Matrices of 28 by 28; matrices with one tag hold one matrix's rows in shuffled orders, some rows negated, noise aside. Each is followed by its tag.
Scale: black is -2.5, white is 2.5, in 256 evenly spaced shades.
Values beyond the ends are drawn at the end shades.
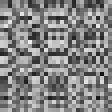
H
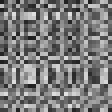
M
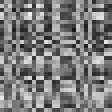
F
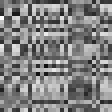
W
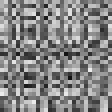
M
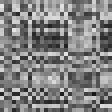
W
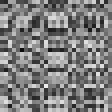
H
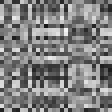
W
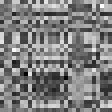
W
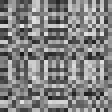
H
